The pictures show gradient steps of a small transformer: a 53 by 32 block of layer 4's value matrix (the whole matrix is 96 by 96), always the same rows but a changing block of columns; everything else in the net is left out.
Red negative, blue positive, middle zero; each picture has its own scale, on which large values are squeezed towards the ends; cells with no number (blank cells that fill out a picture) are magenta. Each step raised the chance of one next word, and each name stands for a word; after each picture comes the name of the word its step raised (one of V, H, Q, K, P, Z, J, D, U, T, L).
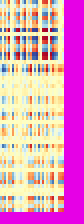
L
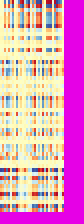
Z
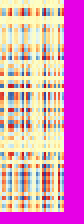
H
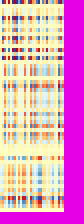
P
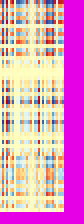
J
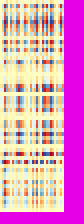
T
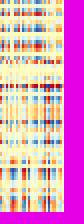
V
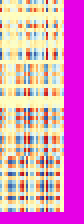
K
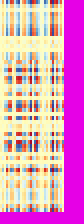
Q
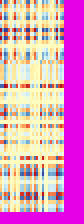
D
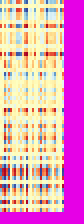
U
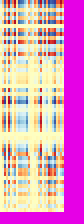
J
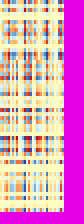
K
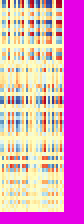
J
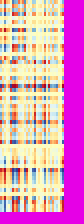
V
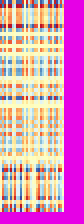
Z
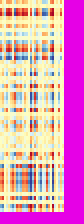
H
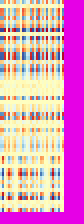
L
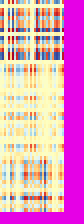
L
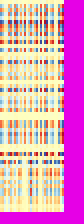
T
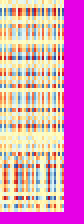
H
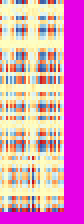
Q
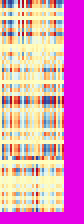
J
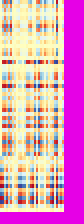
U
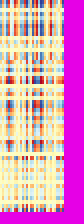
Q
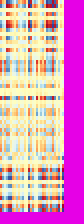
Z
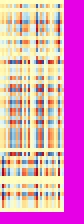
T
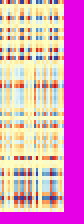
P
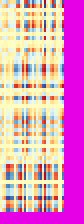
Z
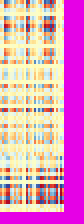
U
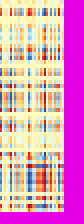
H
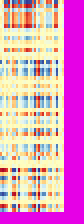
Z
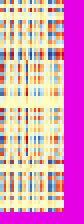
K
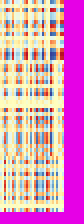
K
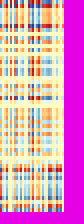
Z
